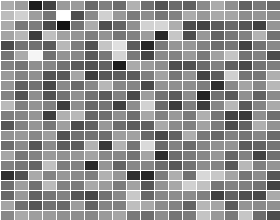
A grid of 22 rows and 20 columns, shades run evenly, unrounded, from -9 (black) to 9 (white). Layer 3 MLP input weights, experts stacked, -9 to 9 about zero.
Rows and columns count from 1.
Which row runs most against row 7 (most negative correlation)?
5
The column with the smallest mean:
7
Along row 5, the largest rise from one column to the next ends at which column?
8
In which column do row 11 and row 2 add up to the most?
1
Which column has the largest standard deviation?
11
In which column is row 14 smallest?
12
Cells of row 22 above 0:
13
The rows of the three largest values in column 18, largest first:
22, 17, 9
